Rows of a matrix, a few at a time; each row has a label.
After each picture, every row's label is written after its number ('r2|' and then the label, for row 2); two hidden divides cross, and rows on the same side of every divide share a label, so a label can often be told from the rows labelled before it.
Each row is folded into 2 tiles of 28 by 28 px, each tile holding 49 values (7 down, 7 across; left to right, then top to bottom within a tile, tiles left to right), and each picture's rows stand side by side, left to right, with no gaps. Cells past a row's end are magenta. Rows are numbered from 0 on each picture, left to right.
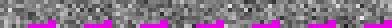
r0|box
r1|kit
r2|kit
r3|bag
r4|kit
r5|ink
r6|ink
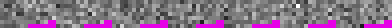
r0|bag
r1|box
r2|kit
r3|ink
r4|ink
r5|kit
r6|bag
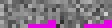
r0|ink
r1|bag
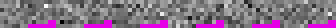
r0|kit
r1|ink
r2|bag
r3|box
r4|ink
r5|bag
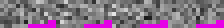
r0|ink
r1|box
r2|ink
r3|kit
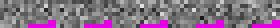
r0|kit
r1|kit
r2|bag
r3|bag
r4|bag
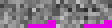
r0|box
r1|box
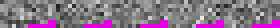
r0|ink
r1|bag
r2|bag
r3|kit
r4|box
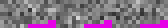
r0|bag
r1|ink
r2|bag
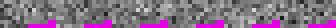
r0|bag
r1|kit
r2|bag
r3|ink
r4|kit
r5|ink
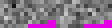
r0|kit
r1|box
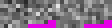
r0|kit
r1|ink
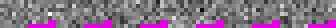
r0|bag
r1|kit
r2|bag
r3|kit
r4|ink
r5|ink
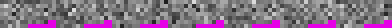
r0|kit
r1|bag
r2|bag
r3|bag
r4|bag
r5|bag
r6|kit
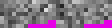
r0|bag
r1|bag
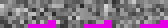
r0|ink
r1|ink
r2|bag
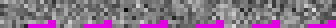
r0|box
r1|kit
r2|box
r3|bag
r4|kit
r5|box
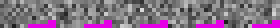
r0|bag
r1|bag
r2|kit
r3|box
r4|ink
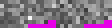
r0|ink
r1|bag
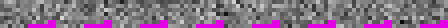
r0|bag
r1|kit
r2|kit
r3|kit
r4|bag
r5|ink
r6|bag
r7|ink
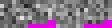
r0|ink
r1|kit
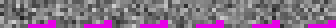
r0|box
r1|ink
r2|ink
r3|bag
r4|box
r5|bag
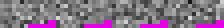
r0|ink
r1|box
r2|box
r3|ink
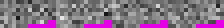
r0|kit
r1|kit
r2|kit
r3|kit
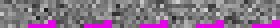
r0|kit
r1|bag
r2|bag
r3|bag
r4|ink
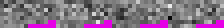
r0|box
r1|kit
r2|bag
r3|ink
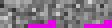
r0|box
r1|ink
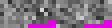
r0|kit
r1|ink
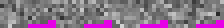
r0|box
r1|bag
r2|kit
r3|kit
